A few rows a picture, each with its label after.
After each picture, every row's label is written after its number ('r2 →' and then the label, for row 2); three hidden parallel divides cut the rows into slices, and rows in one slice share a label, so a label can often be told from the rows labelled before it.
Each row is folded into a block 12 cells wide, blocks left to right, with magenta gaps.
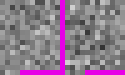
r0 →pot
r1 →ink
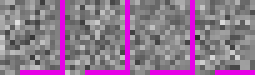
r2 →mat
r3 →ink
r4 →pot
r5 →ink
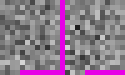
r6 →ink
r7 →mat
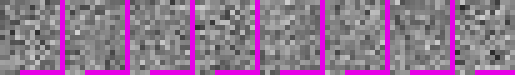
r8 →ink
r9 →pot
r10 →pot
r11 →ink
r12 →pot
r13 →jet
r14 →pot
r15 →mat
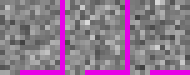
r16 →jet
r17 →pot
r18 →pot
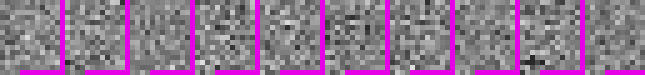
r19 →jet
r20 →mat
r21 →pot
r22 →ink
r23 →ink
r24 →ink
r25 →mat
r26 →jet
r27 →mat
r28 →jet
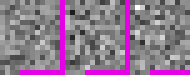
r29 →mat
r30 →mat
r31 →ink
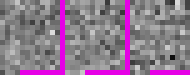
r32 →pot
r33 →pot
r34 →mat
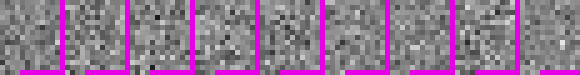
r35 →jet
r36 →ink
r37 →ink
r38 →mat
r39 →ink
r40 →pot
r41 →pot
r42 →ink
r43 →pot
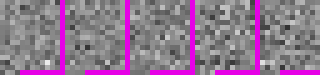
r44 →pot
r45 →jet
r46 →pot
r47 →mat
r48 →ink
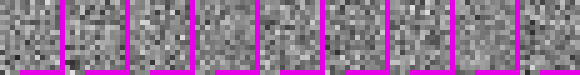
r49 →mat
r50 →mat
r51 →mat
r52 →jet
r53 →ink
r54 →ink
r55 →ink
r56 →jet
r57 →ink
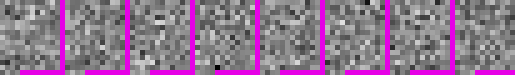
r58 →mat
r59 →mat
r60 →ink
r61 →ink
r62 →ink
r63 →mat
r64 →ink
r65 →mat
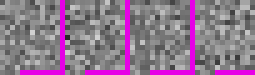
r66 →jet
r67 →ink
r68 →pot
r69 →mat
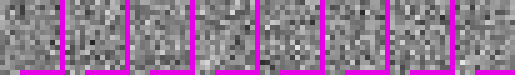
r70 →pot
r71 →mat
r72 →pot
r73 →ink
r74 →mat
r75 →mat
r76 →mat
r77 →ink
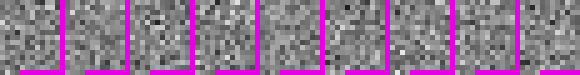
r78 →mat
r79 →jet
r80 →mat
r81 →ink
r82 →jet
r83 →mat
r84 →mat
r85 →ink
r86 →mat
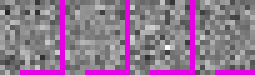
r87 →mat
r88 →pot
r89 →mat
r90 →jet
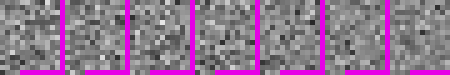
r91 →mat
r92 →mat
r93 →ink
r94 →mat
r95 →mat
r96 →jet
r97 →jet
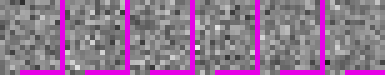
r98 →jet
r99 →ink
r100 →ink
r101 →mat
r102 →pot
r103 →pot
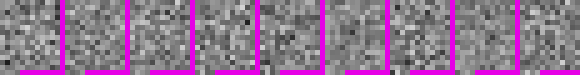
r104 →mat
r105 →jet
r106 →mat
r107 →mat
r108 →mat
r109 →pot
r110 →mat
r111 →jet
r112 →mat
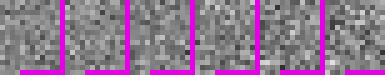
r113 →pot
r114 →pot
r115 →jet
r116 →jet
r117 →ink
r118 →ink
